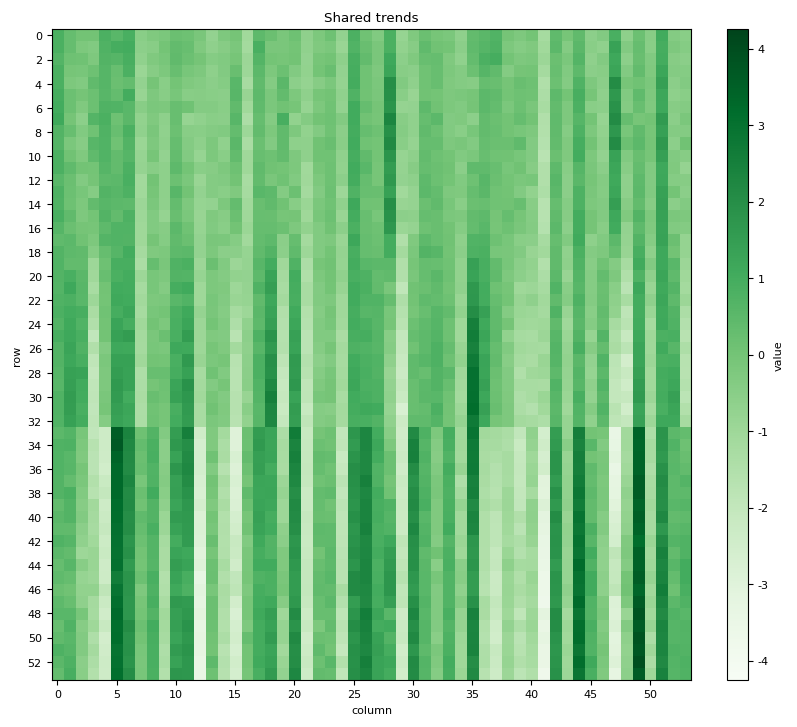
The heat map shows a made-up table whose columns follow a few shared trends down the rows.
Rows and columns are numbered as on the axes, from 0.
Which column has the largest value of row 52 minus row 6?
49
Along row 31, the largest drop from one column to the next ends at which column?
19
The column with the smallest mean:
41
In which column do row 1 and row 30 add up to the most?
35
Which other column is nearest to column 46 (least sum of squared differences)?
2
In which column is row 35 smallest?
47
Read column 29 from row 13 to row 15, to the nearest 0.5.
-1 -1 -0.5
